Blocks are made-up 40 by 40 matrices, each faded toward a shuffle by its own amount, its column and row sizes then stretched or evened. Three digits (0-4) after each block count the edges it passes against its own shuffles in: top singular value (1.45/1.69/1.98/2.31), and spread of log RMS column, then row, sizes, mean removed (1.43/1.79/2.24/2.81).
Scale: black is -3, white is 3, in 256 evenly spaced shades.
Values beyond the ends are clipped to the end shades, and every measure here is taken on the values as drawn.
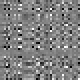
4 4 4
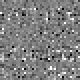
0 1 3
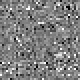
1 0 2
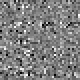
0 2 2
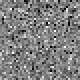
0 0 1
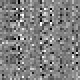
3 4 1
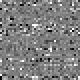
1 1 4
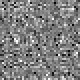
2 0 2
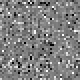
1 0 0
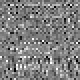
2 0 3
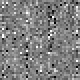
0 3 0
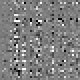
0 4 3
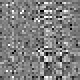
4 3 2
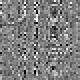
3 4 1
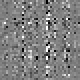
2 4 2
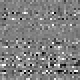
2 1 4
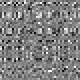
4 0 4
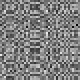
4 2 0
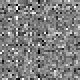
2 1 2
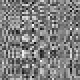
4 4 0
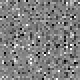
1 1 1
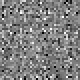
0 2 2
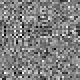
3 1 3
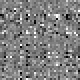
2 3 2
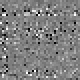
1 2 3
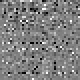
2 1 2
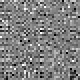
3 1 0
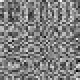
4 1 0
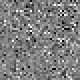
0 1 2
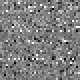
1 0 2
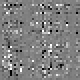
1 4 3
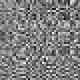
3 1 1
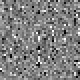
1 2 0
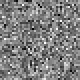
0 0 0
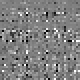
2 2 4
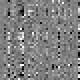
3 4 1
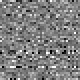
3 0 3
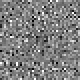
2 1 2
